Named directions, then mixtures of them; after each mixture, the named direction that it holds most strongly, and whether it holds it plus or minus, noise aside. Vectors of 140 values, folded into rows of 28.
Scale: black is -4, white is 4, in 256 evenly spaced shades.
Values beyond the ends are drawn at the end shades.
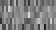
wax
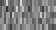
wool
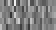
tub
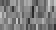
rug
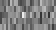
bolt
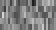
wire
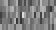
bolt, plus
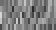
rug, plus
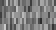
bolt, plus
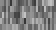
wire, plus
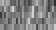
rug, minus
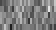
rug, plus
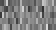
wool, plus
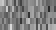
wool, minus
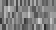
wax, plus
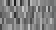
tub, minus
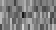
bolt, minus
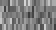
wax, minus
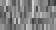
rug, minus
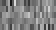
wax, plus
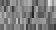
rug, plus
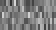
wax, plus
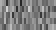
wool, minus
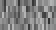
wire, plus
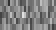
bolt, plus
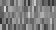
wax, plus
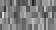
wire, plus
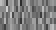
wool, minus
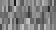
wax, minus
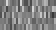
wool, plus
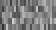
wax, plus
